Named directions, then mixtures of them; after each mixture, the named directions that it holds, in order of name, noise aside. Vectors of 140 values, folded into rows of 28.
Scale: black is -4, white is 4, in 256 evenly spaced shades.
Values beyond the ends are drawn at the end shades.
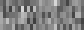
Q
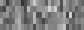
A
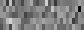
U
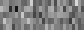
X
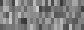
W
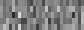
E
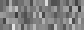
U, X.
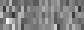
E, Q, U.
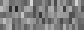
X.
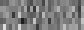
E, Q.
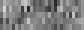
A, Q.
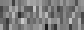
E, W, X.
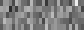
W, X.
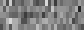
U.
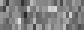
A, U.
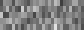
Q, W.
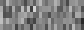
Q.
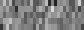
U, X.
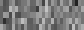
W, X.
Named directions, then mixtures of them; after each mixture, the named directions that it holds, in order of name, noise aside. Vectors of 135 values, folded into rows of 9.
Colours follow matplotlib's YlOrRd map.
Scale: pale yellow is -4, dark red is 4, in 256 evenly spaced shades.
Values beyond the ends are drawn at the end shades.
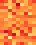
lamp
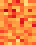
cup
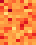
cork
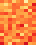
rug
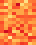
lamp, rug.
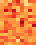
cup.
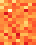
cork, lamp, rug.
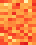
lamp, rug.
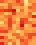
cork, cup, rug.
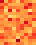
cork, cup.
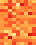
lamp.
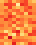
lamp.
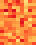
cup.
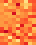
cup, lamp, rug.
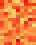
cup.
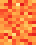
lamp.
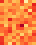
cork, rug.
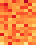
rug.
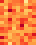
cork, cup, rug.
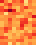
cork, cup.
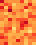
cork.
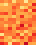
rug.
